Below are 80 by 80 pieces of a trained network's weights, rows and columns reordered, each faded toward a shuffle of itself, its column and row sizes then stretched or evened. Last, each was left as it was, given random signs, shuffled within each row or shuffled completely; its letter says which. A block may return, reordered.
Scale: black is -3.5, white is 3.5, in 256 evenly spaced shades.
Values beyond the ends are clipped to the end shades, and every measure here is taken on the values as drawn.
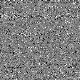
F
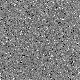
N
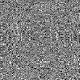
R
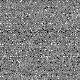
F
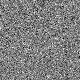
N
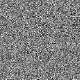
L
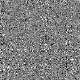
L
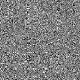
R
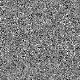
L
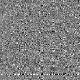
R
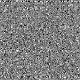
R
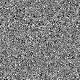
F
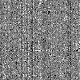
R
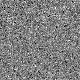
N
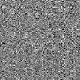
R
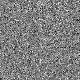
F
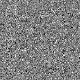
L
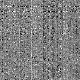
R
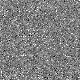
F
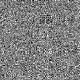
R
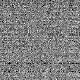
R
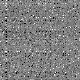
R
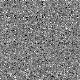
L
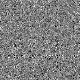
L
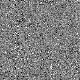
L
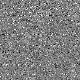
F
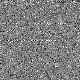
F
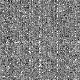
R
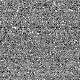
F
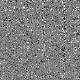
L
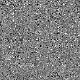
L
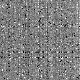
R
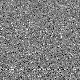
F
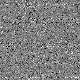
F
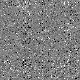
L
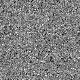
F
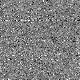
F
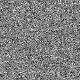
F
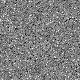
N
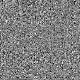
L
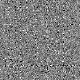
L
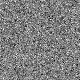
N
